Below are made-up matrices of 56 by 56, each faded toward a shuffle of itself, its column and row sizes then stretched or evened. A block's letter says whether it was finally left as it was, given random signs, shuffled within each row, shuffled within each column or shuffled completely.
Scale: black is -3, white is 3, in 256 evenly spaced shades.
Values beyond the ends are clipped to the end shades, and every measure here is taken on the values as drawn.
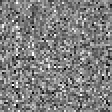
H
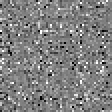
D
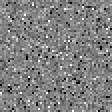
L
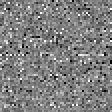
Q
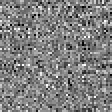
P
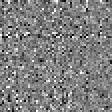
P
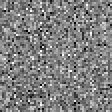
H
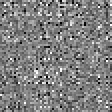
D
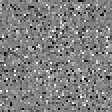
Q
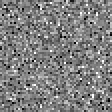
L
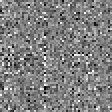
P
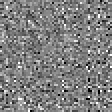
P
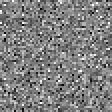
H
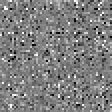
D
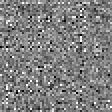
P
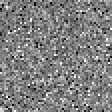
L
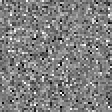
H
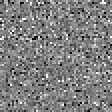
Q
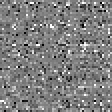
P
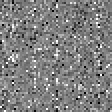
H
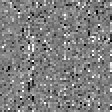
H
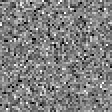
L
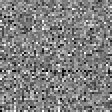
D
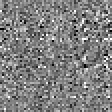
D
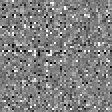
D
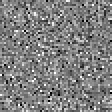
L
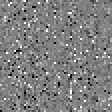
H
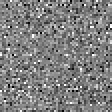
Q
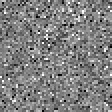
L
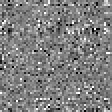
P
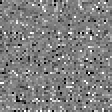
Q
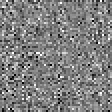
P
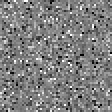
H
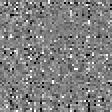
P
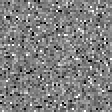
L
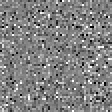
D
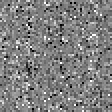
H
